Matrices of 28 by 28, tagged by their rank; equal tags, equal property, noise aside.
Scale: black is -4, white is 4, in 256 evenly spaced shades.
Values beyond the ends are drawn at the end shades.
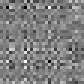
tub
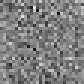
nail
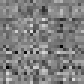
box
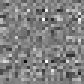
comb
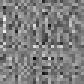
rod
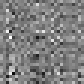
rod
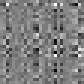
tub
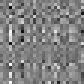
box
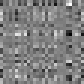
tub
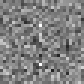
nail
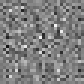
comb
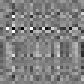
tub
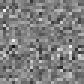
comb
